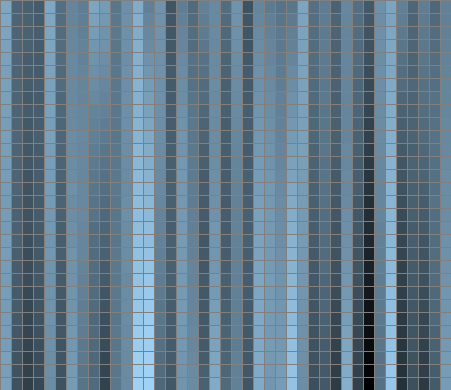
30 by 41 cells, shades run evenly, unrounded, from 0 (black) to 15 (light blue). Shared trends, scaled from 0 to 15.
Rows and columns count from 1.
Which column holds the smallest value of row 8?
34
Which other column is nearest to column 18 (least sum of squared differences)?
11
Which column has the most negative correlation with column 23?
21
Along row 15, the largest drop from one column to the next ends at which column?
37
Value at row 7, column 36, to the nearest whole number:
12
